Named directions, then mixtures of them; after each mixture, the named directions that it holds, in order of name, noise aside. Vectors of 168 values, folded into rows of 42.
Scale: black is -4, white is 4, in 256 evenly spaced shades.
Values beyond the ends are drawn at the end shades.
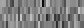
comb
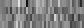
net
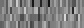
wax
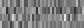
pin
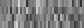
net.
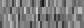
comb, pin, wax.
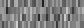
comb, pin, wax.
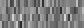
comb, pin.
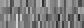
comb, net.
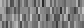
comb, pin.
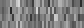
net, pin, wax.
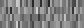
net, wax.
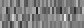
pin.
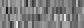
net, pin, wax.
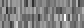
net, pin, wax.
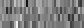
comb, net, pin.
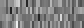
comb, net, wax.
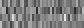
pin.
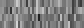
comb, net, wax.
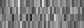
comb, net, pin.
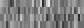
comb, wax.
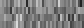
comb, net.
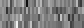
comb, net, pin.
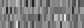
net, pin, wax.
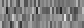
pin.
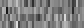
net, pin, wax.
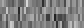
comb, net, pin.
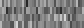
net, pin.
